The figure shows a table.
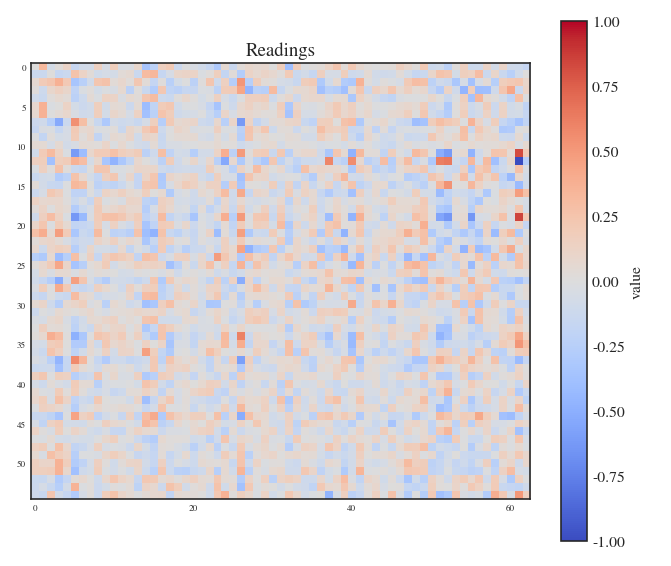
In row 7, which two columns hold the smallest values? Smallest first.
26, 3
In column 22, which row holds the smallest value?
30
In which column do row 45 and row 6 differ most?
14
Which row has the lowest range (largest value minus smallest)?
10
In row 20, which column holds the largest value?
49
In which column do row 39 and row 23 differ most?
54
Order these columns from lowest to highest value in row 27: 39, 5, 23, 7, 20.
7, 20, 23, 39, 5
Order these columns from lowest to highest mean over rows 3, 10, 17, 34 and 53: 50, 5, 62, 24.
5, 50, 62, 24
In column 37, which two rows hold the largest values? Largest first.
12, 28
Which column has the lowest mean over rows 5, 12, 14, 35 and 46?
61
